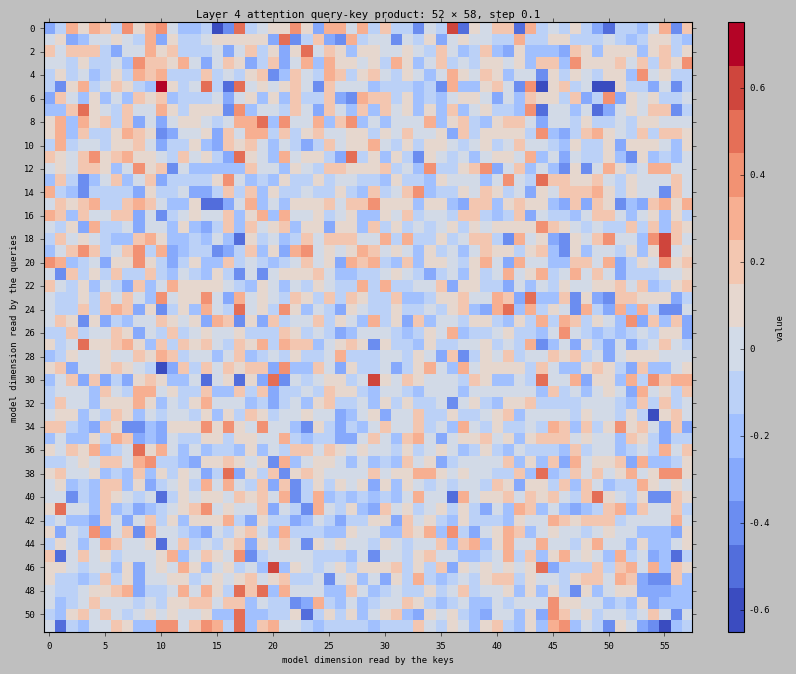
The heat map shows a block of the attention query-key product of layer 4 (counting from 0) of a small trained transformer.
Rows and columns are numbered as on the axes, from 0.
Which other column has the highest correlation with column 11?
46
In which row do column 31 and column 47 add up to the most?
3
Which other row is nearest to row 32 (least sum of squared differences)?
31
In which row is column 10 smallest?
29
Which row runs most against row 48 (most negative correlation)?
30
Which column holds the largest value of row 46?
20
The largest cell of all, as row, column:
5, 10
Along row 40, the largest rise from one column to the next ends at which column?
37
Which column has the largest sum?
17
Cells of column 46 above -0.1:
28
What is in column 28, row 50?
-0.2
